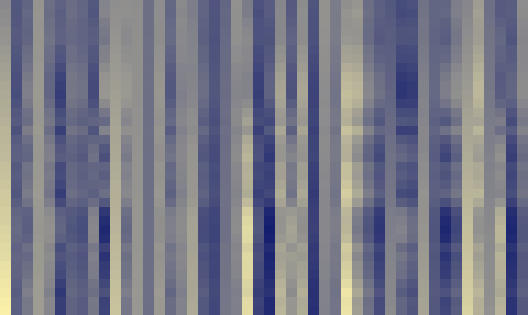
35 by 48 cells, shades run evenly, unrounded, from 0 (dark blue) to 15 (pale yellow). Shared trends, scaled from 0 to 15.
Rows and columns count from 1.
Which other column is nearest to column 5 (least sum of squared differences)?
45
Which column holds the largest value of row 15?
32
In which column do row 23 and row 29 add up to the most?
1
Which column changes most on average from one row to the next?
10
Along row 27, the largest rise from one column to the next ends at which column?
11
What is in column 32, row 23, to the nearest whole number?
12
